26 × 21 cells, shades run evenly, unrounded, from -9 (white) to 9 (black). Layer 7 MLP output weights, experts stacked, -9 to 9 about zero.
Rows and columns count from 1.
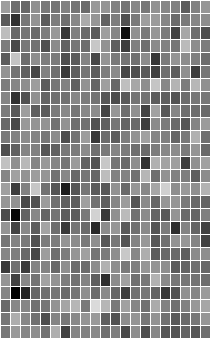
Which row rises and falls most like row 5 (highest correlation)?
14
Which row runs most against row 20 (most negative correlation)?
4
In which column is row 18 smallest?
5
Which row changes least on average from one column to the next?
12
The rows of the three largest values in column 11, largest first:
22, 17, 9
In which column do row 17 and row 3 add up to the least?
10
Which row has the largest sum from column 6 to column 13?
15
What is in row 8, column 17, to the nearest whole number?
2
